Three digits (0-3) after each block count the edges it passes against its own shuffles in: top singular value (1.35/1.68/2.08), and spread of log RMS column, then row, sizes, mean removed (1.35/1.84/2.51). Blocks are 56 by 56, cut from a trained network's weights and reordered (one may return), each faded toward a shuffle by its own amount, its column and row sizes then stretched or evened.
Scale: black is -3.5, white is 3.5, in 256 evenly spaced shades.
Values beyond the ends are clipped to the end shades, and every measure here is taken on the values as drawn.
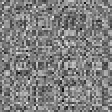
3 2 0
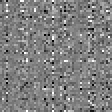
0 3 2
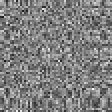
3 1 1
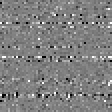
2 1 3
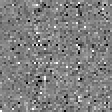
1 2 1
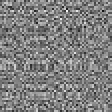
3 1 2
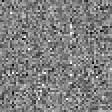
1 1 1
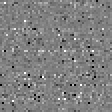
0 1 2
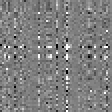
3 3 1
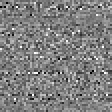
0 0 3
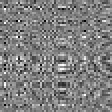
3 2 3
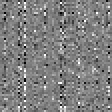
2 3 0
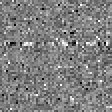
2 0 1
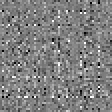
0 3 2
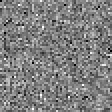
0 1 0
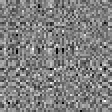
3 1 2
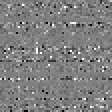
0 0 3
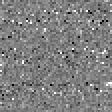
0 0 2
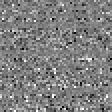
0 0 3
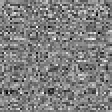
2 0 3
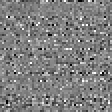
1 1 3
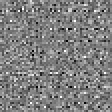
2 1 3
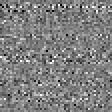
0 0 3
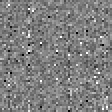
0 2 0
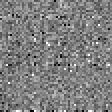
2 1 1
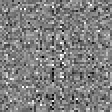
2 1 1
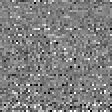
1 1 3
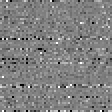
1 0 3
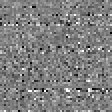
0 1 3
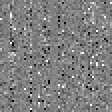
0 3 0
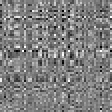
3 3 3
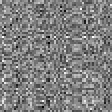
3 2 0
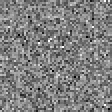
0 0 0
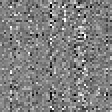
2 3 1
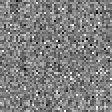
2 0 0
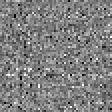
0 1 2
